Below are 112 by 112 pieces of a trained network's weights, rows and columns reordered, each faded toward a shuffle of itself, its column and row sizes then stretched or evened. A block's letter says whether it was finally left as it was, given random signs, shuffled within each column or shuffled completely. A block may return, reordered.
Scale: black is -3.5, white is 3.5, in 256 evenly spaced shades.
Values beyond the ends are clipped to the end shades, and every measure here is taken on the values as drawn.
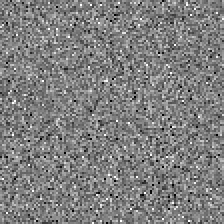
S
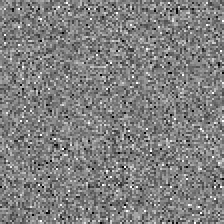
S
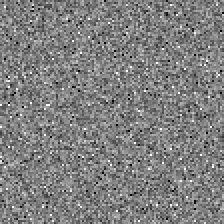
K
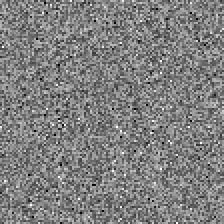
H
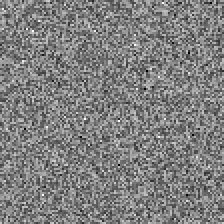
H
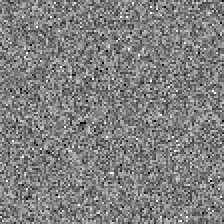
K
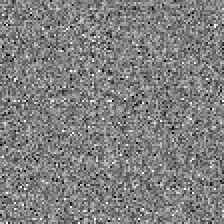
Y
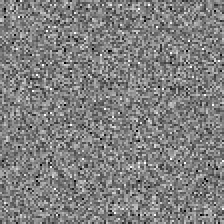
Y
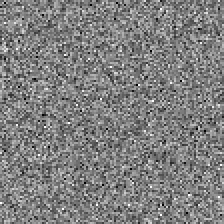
H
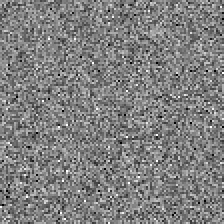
Y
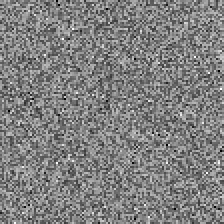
S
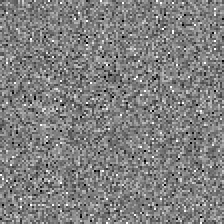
S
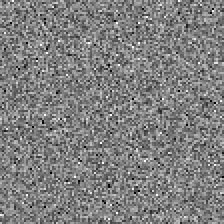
H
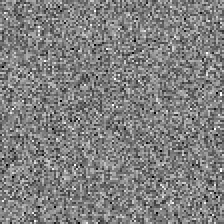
K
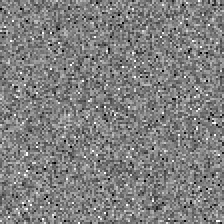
K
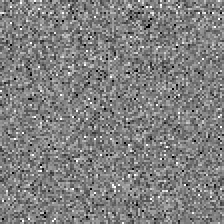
Y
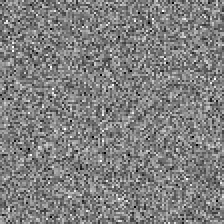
K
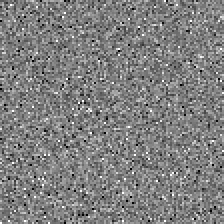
K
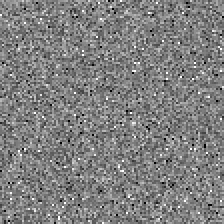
K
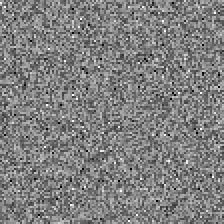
Y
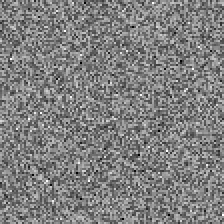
K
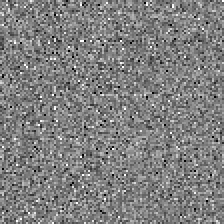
Y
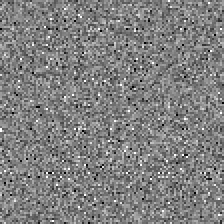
S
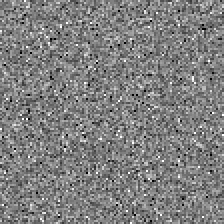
H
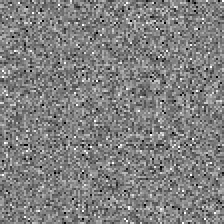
Y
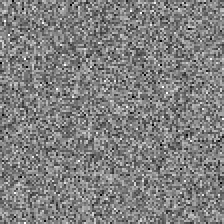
K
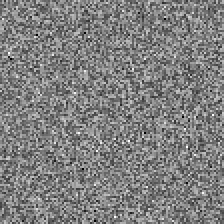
H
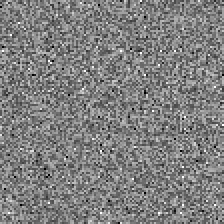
Y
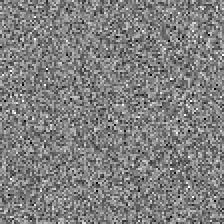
H
